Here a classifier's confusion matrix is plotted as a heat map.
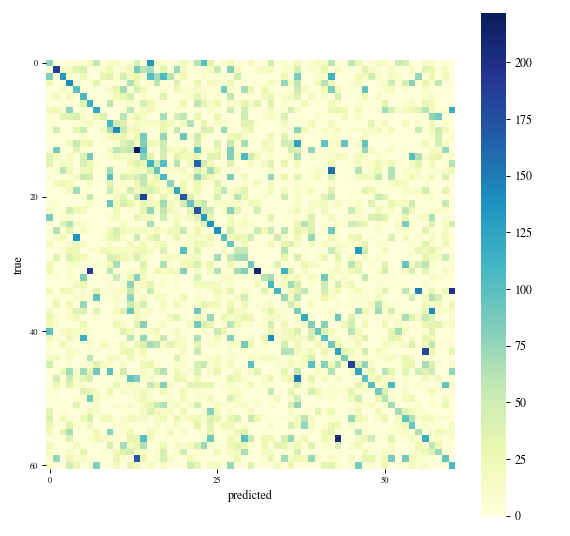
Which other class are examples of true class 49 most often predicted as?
33
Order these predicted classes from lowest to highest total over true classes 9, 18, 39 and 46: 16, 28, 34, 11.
34, 28, 16, 11
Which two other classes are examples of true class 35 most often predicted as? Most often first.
7, 12
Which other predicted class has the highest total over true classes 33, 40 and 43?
56
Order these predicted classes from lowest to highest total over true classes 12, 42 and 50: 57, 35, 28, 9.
9, 28, 57, 35
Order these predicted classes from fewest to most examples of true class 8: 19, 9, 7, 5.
9, 5, 7, 19
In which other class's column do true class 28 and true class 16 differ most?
42
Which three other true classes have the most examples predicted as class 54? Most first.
14, 3, 53
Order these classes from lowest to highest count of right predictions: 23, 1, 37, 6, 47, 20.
37, 47, 6, 23, 20, 1
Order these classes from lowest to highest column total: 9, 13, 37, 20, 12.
20, 9, 12, 13, 37
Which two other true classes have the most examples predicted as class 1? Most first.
13, 59
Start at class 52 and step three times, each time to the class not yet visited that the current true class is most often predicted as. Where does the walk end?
45
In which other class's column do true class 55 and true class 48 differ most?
51
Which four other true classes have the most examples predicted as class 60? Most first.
34, 7, 46, 15
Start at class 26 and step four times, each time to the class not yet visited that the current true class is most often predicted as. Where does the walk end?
57
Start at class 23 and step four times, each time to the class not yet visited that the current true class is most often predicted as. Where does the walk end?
27
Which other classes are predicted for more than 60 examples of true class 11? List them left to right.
14, 17, 20
